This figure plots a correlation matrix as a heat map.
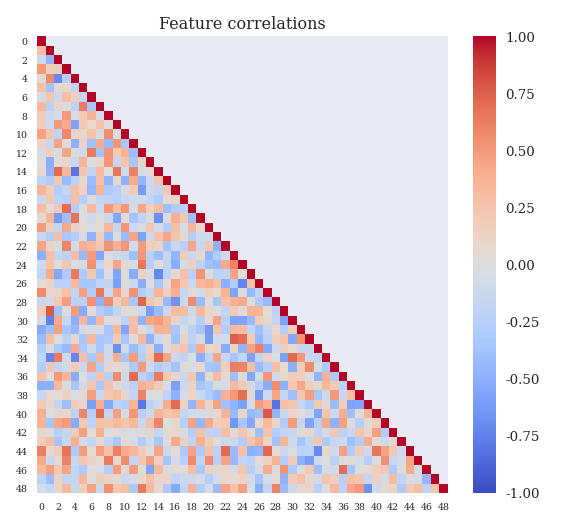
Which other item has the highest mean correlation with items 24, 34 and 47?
31
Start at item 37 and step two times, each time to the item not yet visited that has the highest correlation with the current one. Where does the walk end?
12
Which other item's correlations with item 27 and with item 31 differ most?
0
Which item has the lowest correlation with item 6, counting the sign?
39
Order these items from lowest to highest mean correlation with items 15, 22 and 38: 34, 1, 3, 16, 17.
16, 17, 1, 34, 3
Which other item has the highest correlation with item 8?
45
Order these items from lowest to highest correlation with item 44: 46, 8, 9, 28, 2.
28, 2, 8, 46, 9
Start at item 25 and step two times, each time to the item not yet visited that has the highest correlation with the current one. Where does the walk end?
19
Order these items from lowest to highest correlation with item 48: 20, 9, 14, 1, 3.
1, 20, 14, 9, 3
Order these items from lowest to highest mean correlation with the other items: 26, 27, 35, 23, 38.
26, 23, 35, 38, 27
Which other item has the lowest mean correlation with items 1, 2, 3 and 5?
33
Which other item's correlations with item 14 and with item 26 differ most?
9
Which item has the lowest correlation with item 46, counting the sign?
13
